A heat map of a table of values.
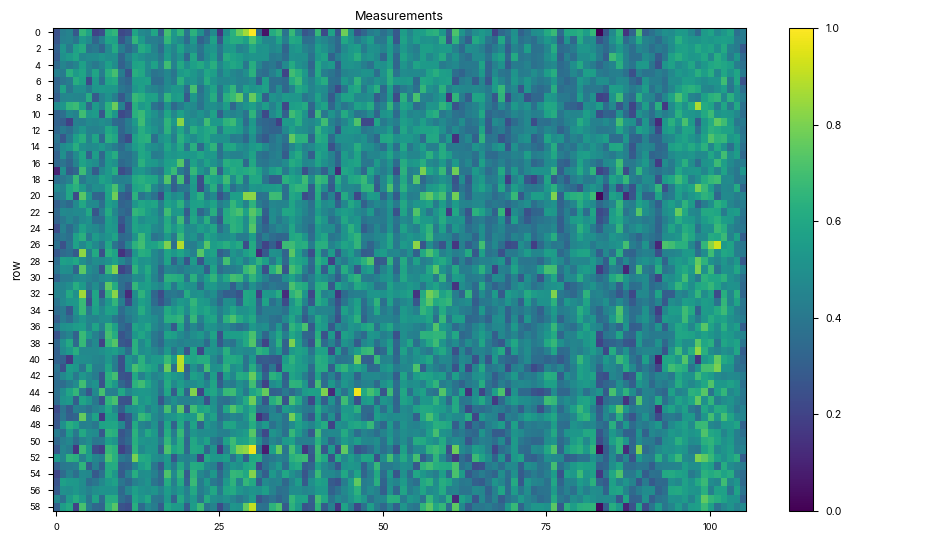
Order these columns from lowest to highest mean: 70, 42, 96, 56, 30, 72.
42, 72, 70, 56, 96, 30
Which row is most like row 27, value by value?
47
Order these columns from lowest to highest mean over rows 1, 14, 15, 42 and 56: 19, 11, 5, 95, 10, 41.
10, 11, 5, 41, 19, 95
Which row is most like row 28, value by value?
39
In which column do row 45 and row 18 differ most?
87
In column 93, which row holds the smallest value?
9
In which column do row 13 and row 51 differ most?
61
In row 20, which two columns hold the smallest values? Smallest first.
83, 87
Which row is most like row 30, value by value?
35
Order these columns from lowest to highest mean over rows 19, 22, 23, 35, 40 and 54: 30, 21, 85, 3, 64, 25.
25, 64, 3, 85, 21, 30
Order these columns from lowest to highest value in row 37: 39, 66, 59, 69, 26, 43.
43, 39, 69, 66, 26, 59
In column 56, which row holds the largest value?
17
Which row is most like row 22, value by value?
8
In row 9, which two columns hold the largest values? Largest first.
98, 9
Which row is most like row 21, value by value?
24
